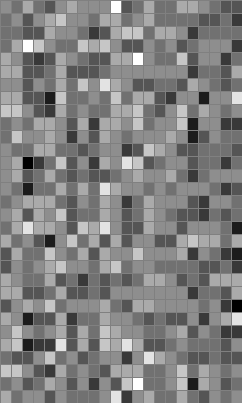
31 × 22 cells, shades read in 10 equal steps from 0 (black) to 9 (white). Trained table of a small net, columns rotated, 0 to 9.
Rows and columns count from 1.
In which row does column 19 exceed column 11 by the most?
30
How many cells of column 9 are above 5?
3
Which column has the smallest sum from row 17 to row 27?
21
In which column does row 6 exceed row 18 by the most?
22
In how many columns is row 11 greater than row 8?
9
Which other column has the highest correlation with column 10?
8
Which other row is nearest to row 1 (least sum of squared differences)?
31
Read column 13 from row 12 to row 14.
3 7 6
